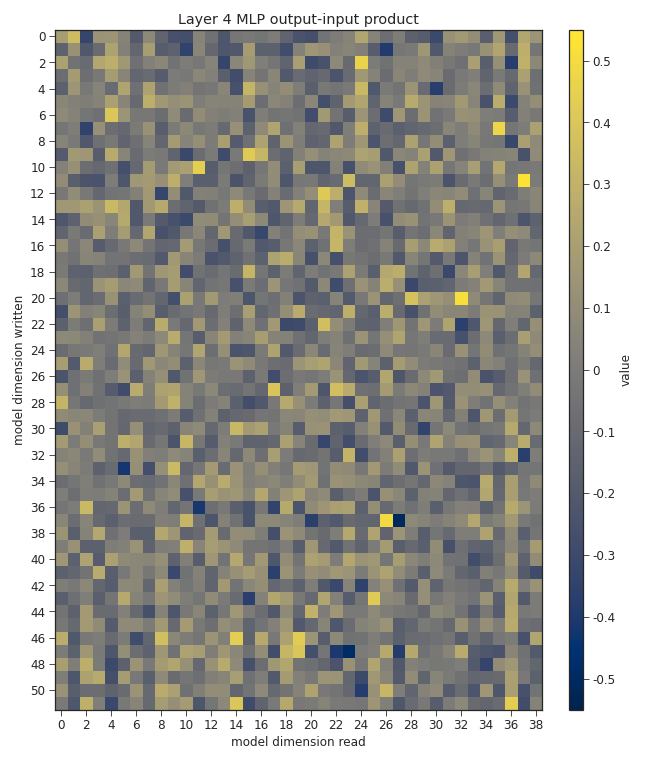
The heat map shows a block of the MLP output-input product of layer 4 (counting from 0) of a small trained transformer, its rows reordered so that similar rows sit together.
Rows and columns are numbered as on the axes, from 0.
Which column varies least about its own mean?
38
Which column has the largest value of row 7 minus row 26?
35
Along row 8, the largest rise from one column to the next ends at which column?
37
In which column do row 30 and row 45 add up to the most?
36
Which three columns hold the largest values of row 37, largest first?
26, 10, 33
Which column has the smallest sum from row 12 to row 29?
16
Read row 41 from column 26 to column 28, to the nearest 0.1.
0.2 0.1 0
